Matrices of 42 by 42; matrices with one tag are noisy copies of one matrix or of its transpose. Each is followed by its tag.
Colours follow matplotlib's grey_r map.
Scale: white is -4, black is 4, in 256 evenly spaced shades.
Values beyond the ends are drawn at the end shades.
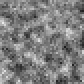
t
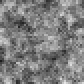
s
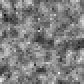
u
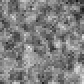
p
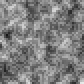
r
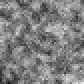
p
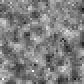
t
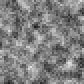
t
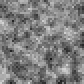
t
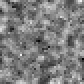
u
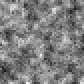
r
